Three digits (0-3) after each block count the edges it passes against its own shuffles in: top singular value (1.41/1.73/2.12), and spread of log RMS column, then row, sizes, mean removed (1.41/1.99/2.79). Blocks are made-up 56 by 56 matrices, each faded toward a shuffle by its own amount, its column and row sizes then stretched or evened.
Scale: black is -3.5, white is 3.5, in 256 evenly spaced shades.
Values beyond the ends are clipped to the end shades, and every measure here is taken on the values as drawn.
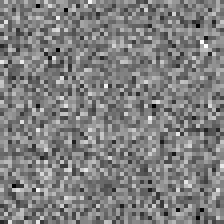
0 0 0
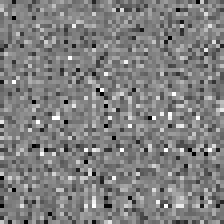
2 0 1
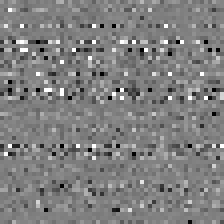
1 0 3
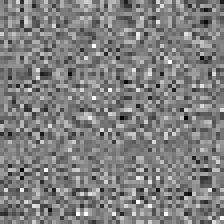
3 0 2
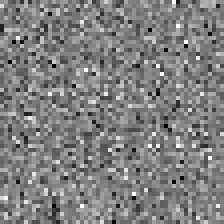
1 0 0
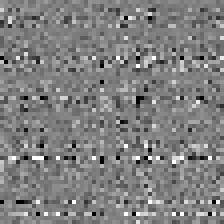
1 2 3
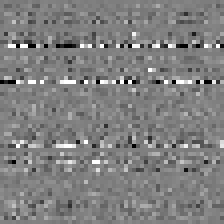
3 0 3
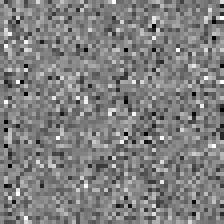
0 2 0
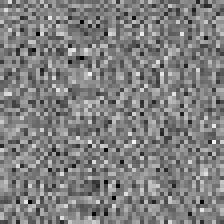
3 0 1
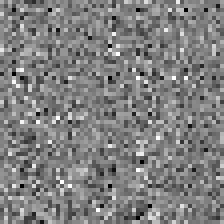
2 1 1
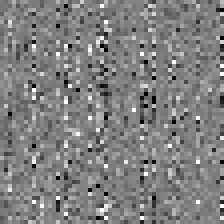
2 3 0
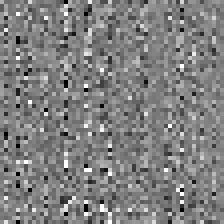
2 3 0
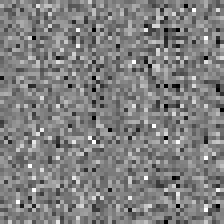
2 2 1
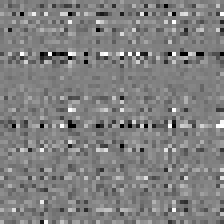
3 2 3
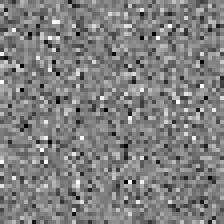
0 1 0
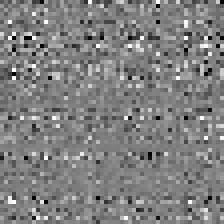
0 2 3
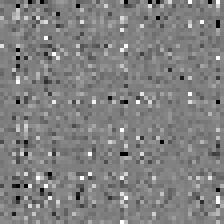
0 2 2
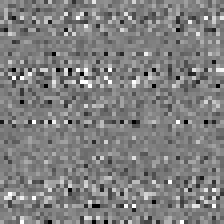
0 1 3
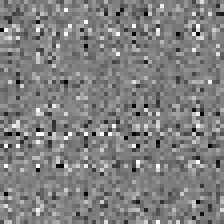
1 2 2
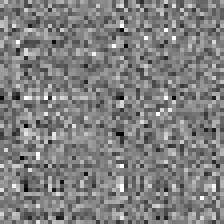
3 2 1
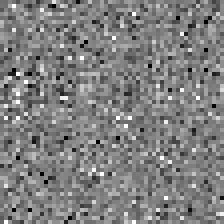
1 0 0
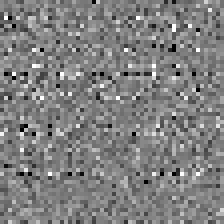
0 1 2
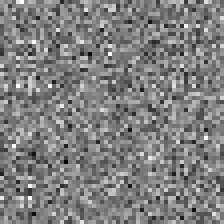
2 1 0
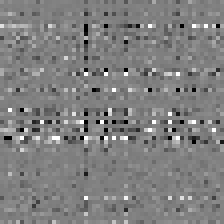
3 1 3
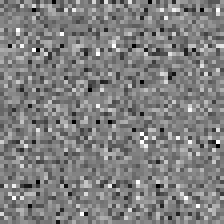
0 0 2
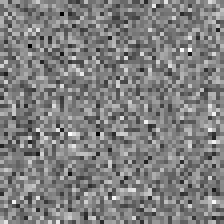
1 1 0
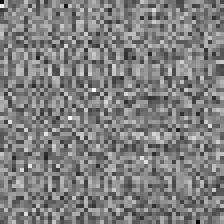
3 0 0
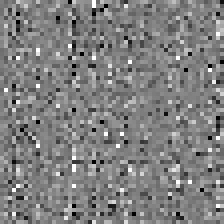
2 2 0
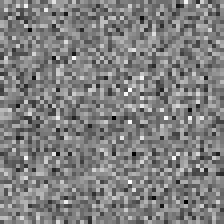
0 1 1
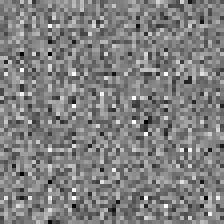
0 2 1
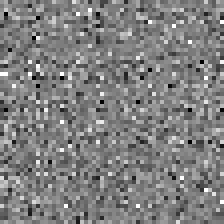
1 1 1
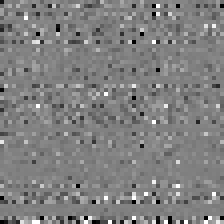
2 1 3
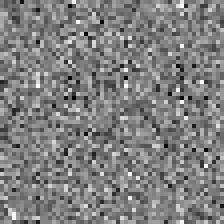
1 1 0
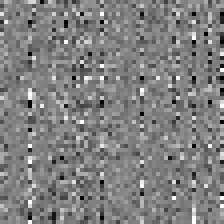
2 3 1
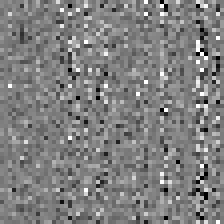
0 3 0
